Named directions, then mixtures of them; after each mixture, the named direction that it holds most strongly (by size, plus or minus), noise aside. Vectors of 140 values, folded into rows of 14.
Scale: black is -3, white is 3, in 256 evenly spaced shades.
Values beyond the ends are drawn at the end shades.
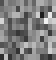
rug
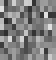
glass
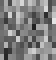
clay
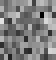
rug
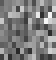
rug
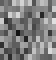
rug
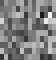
rug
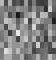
clay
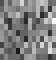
rug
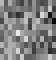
rug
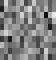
glass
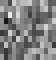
clay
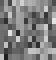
clay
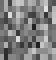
clay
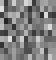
glass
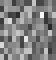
glass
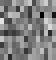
glass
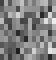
rug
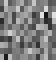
clay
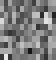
clay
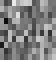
glass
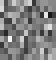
glass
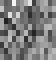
glass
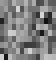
rug
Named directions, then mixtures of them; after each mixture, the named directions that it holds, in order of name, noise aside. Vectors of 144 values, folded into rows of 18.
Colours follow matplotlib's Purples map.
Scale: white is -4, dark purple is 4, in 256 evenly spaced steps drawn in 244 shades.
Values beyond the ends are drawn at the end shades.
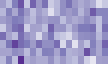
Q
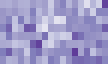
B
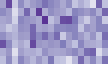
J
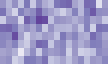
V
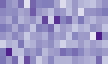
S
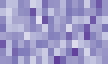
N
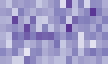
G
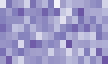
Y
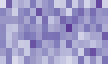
G, J, Y.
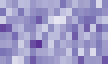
B, V, Y.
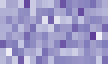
S.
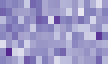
N, S, V.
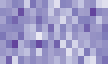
Q, V, Y.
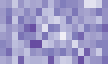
B, J, Q.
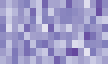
N.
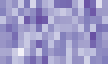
V.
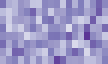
N.
